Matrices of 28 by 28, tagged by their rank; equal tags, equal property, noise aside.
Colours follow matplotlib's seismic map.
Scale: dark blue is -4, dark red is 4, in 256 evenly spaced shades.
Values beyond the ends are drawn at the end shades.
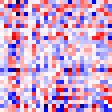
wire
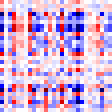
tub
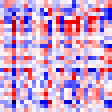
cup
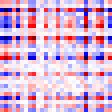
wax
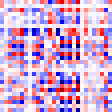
tub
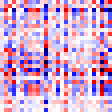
tub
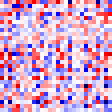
wire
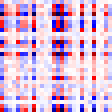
wax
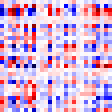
tub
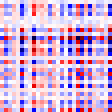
wax
